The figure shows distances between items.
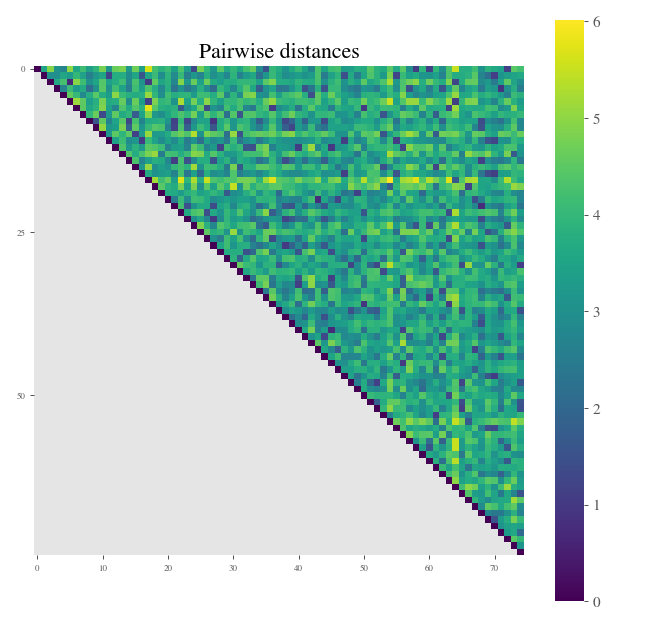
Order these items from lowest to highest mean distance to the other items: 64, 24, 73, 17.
24, 73, 64, 17
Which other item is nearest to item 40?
45
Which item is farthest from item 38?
10
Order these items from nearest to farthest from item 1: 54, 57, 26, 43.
57, 26, 43, 54
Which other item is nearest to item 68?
21
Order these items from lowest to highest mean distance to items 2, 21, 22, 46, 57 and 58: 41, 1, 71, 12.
71, 41, 1, 12
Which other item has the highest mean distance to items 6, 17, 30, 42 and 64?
54
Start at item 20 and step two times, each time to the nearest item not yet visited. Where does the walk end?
67
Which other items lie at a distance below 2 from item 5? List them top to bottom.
2, 17, 64
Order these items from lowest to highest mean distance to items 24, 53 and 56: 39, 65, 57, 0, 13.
0, 39, 65, 57, 13
